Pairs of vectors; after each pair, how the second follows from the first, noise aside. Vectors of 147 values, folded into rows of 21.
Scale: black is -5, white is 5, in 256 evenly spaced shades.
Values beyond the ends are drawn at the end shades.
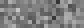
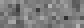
reversed, negated, partly zeroed.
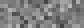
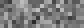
reversed, negated.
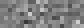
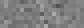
reversed, shrunk.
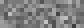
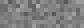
reversed, shrunk.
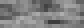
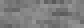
wrapped around, shrunk.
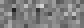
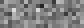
negated.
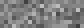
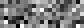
wrapped around, negated, scaled up.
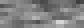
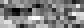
wrapped around, negated, scaled up.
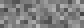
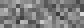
negated.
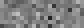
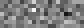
reversed, negated.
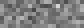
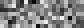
wrapped around, negated, scaled up.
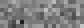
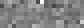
wrapped around, negated, partly zeroed.
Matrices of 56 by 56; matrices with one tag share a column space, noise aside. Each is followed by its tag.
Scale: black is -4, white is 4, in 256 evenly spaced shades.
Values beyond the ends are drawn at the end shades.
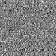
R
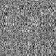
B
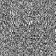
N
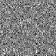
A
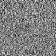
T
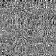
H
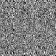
T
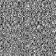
N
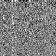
H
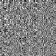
H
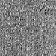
B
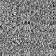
N
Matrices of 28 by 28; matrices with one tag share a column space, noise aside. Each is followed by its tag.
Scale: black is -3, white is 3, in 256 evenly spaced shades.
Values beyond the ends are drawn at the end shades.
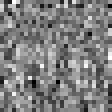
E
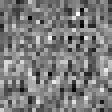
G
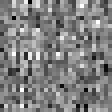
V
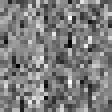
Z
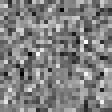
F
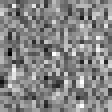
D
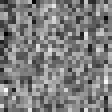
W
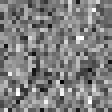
G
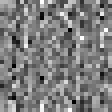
Z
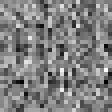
D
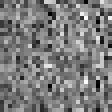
Z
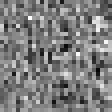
F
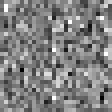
F
